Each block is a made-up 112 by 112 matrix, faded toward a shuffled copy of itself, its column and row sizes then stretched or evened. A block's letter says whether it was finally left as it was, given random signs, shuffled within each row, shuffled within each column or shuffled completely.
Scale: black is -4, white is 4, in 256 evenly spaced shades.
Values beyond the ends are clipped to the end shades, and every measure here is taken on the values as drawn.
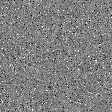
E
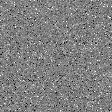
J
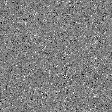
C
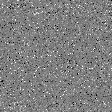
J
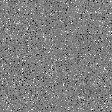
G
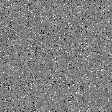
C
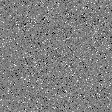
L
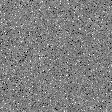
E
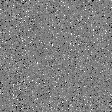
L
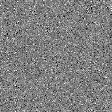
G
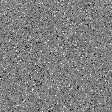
E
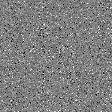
C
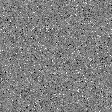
E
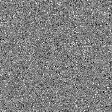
G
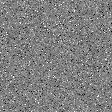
E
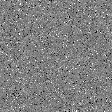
L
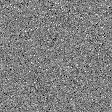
E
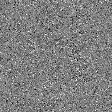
L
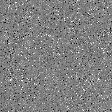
C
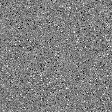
C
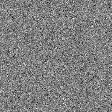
L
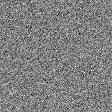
C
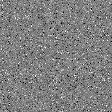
G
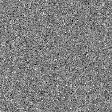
C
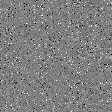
G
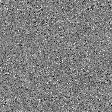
J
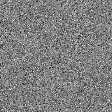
C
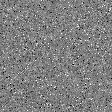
E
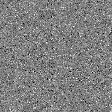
L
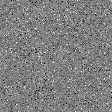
C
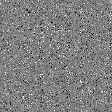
G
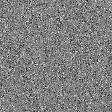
L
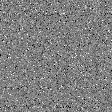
J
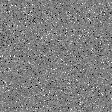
J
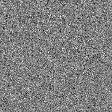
C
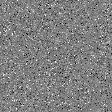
L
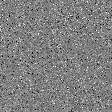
E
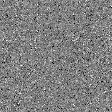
G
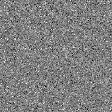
G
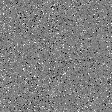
L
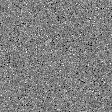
J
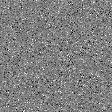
G
